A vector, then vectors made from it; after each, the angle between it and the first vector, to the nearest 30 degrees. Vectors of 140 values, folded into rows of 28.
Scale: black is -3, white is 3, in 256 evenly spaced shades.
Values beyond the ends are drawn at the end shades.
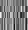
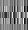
90 degrees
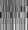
150 degrees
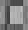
90 degrees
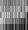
120 degrees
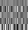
60 degrees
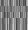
60 degrees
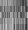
30 degrees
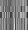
150 degrees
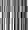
60 degrees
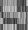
60 degrees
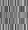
120 degrees
